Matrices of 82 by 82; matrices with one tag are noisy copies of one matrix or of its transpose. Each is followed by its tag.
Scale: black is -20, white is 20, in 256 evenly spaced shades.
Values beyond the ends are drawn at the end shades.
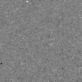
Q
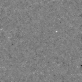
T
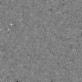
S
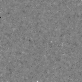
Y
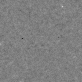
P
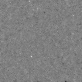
T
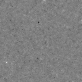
P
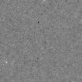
P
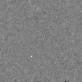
T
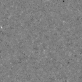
Q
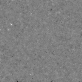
S
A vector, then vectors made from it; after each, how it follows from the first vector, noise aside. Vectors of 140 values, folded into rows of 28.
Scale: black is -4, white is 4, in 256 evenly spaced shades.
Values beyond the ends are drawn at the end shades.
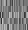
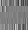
reversed, negated, partly zeroed.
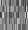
reversed, negated.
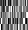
wrapped around, negated, scaled up.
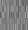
reversed, negated, shrunk.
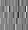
reversed, negated, partly zeroed.
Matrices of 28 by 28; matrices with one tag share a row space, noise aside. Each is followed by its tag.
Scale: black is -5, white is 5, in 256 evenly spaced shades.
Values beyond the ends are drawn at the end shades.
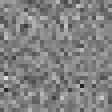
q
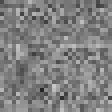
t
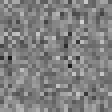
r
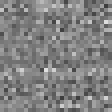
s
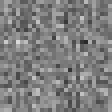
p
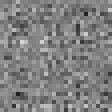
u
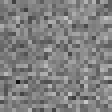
u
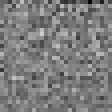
t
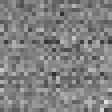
s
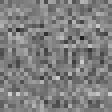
t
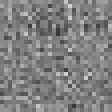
p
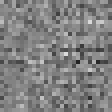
t
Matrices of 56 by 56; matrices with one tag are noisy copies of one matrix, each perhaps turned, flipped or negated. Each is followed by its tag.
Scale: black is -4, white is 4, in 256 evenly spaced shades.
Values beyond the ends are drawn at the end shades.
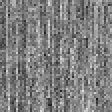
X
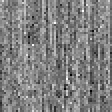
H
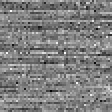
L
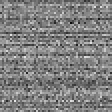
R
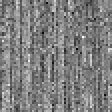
L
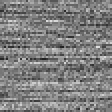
L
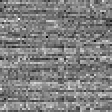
L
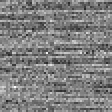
L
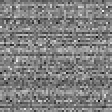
R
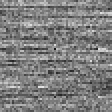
X
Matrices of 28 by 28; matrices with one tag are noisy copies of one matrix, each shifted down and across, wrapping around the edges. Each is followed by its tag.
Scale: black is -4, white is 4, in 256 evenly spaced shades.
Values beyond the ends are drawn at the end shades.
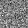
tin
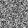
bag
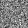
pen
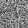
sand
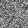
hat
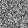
tin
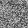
hat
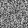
sand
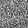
sand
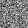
bag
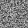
pen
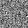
sand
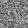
hat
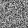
tin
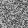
hat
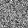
pen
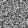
tin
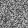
bag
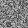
bag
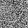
hat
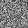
tin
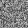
tin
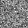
tin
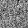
sand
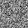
bag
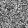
bag
